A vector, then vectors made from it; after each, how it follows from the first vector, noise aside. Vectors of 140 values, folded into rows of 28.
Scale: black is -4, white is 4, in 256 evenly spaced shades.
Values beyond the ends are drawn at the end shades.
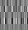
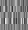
negated.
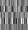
negated.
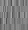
wrapped around, shrunk.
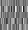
reversed, negated.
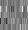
reversed, negated, partly zeroed.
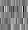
reversed, negated, partly zeroed.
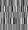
negated.
